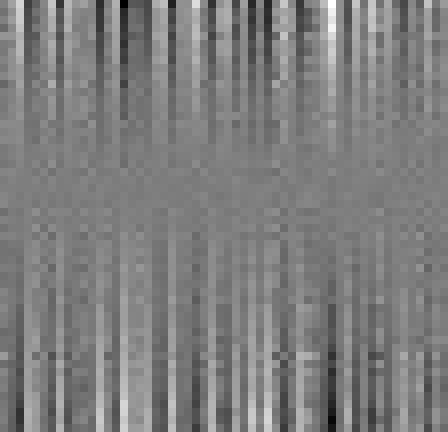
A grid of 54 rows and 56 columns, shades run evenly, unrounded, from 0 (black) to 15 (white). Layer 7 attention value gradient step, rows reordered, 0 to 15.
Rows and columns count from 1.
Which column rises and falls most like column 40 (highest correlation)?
1
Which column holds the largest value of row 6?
42
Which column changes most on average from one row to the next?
35
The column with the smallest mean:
36
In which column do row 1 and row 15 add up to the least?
16
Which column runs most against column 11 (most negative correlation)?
53
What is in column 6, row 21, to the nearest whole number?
7
